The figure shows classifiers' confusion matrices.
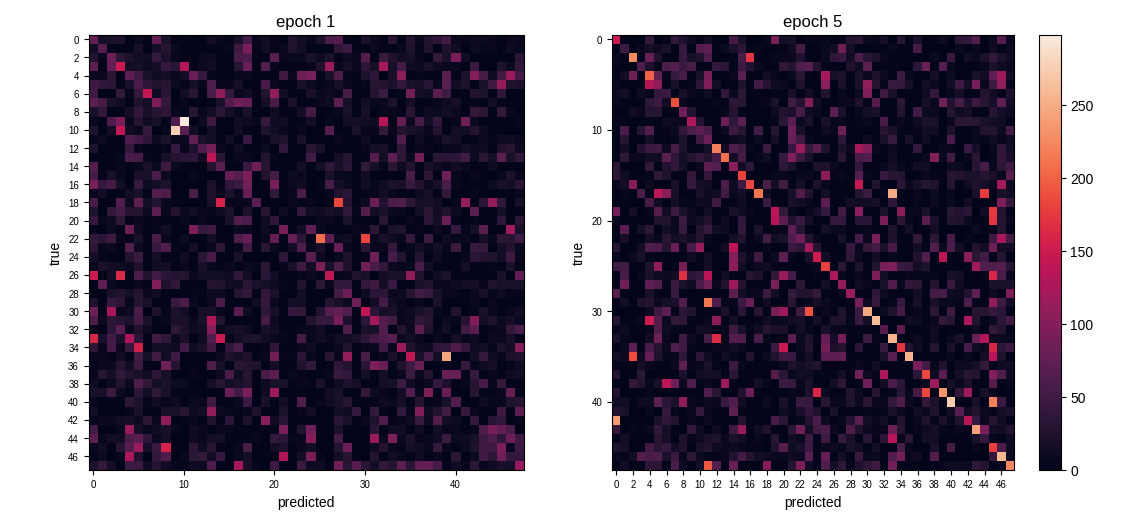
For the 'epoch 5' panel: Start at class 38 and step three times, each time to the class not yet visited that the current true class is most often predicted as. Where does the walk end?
23
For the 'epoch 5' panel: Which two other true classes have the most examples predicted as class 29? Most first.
16, 12
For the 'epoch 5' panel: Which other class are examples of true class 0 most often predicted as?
19
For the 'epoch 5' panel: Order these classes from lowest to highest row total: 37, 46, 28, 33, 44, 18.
18, 44, 28, 37, 46, 33
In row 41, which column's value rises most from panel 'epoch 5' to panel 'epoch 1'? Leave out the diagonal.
13
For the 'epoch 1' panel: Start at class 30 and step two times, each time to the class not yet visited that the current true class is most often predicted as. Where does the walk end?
40
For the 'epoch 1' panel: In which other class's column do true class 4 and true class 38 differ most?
46
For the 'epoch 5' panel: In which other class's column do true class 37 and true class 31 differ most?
4
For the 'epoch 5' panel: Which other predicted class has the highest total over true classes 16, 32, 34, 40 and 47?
45
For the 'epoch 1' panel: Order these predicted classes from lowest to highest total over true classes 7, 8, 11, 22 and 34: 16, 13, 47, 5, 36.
36, 13, 47, 16, 5
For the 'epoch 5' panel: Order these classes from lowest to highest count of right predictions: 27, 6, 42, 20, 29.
6, 20, 29, 27, 42
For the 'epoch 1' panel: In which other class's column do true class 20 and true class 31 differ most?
13
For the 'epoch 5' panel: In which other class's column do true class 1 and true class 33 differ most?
12
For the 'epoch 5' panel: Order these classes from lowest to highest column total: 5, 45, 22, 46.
22, 5, 46, 45
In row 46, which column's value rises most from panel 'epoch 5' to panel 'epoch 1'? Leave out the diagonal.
21
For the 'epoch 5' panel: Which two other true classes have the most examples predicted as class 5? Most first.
17, 25
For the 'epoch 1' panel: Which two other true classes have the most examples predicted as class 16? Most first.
47, 7
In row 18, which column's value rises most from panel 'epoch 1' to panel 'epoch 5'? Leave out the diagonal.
46
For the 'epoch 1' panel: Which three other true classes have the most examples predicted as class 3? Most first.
26, 10, 9
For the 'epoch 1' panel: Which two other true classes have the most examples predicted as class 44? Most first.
18, 43
